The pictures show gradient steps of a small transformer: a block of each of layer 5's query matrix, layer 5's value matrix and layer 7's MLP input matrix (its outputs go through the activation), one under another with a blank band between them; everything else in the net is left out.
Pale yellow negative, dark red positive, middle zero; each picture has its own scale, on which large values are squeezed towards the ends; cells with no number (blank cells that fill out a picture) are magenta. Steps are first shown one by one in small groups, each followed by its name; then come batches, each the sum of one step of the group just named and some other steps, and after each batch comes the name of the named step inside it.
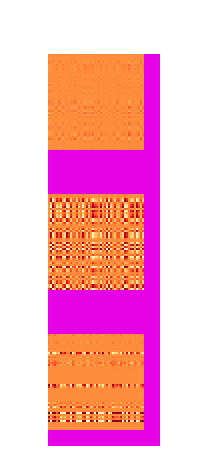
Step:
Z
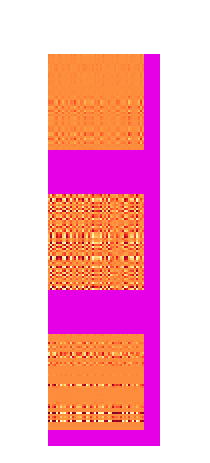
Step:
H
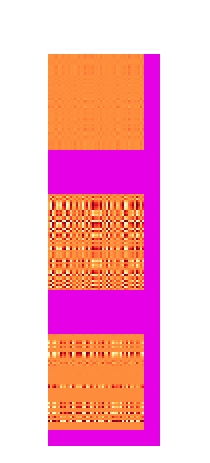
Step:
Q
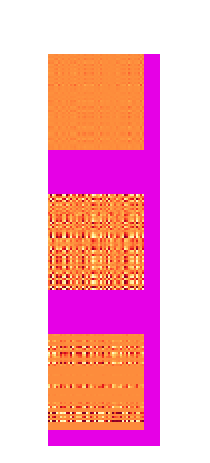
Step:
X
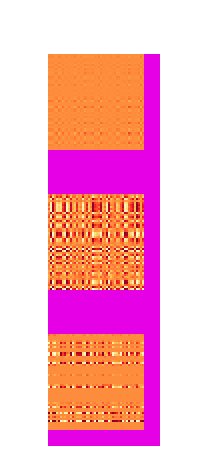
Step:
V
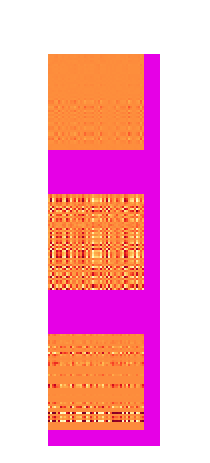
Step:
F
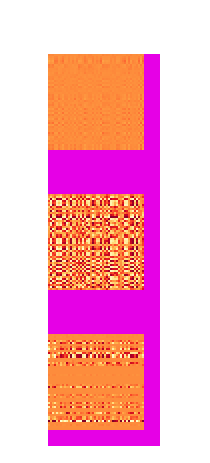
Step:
Q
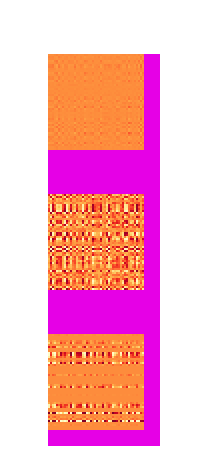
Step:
V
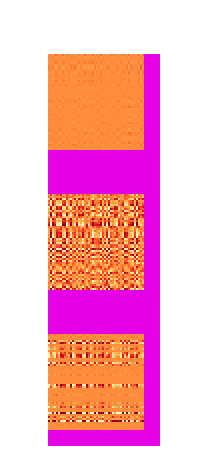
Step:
V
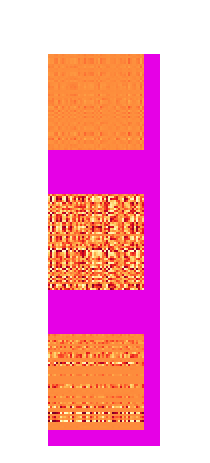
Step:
F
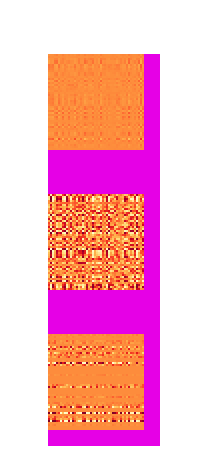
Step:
F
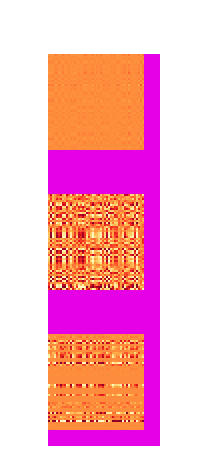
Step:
X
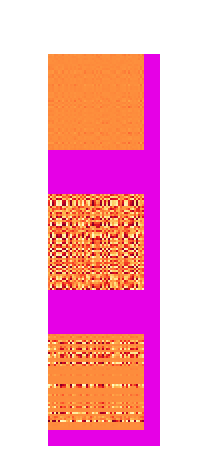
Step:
V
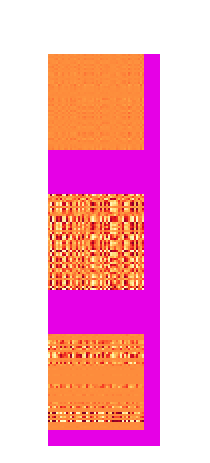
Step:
X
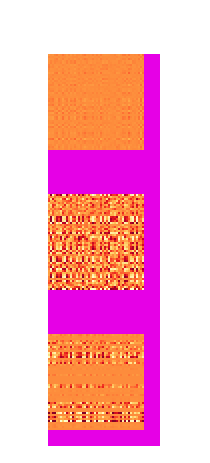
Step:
X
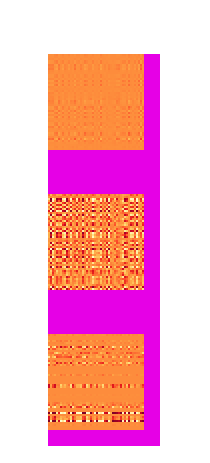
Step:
F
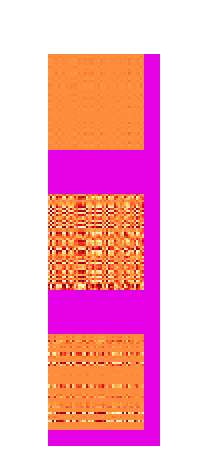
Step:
V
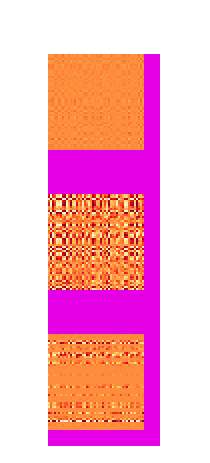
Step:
V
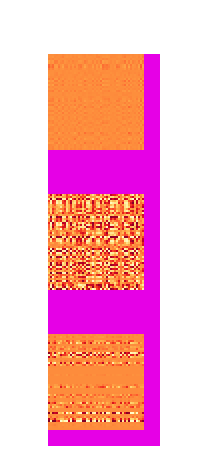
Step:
V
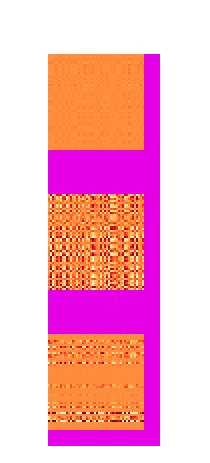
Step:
X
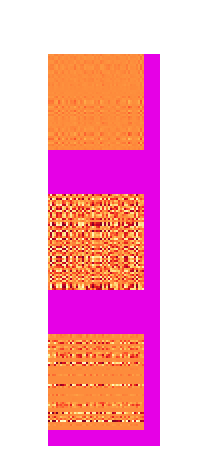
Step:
H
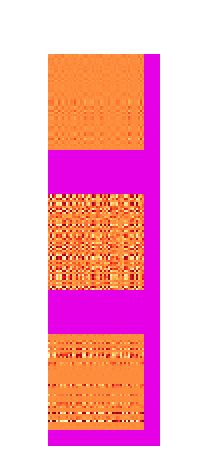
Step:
H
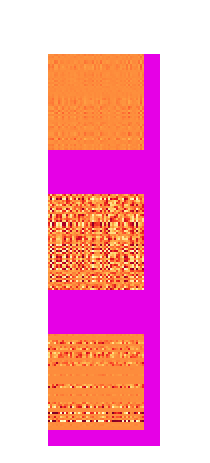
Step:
F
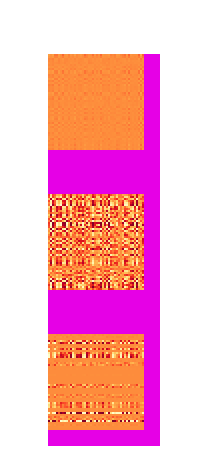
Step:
Q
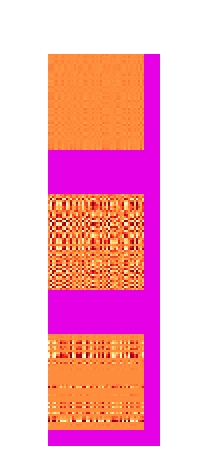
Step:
Q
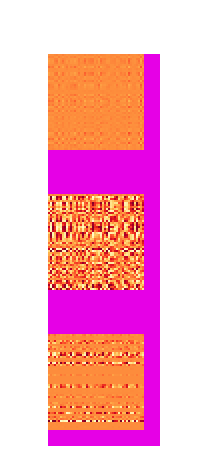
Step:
V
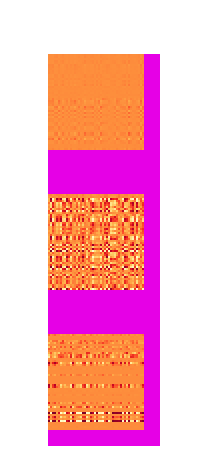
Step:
F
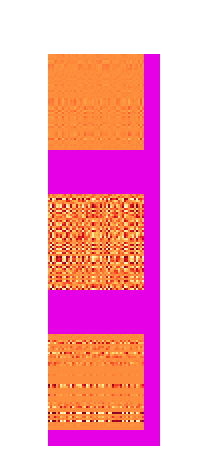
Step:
Z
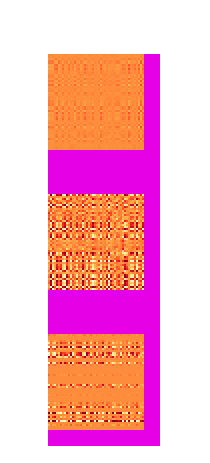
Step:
X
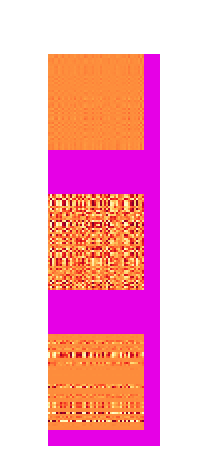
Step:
Q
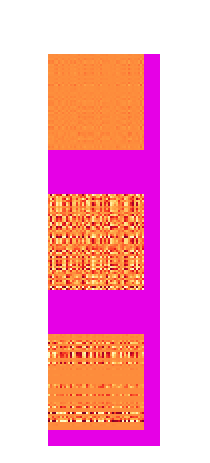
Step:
X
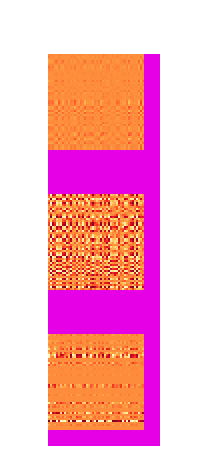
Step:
H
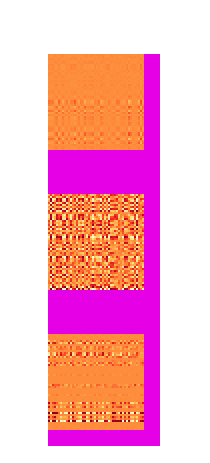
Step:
H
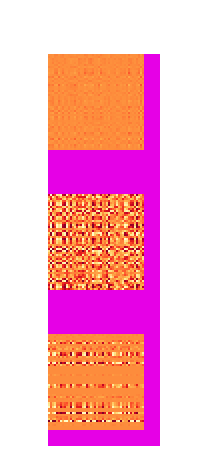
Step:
V
